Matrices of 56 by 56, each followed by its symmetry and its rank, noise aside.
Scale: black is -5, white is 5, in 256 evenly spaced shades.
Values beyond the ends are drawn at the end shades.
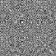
symmetric, rank eight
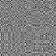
no symmetry, rank four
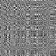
no symmetry, rank four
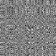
no symmetry, rank six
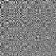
antisymmetric, rank six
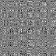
no symmetry, rank six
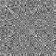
symmetric, rank eight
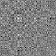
symmetric, rank six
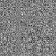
no symmetry, rank eight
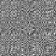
symmetric, rank four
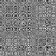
symmetric, rank four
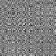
symmetric, rank four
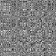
no symmetry, rank six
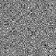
symmetric, rank eight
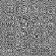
no symmetry, rank eight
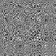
symmetric, rank six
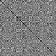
symmetric, rank six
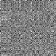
no symmetry, rank six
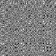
symmetric, rank six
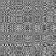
no symmetry, rank four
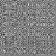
no symmetry, rank six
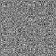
antisymmetric, rank eight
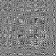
symmetric, rank six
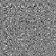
no symmetry, rank eight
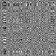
no symmetry, rank four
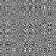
antisymmetric, rank four
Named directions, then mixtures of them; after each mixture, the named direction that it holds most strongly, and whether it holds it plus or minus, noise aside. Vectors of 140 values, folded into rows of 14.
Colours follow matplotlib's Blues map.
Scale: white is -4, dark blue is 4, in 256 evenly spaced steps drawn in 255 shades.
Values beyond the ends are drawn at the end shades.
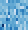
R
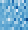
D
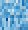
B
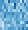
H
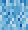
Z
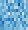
D, minus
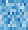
Z, plus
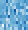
R, minus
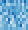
Z, plus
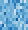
R, plus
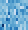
R, plus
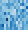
R, plus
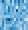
D, minus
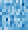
B, plus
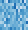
H, plus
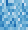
Z, minus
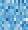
D, minus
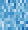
H, plus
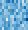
B, minus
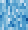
Z, minus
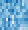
B, minus
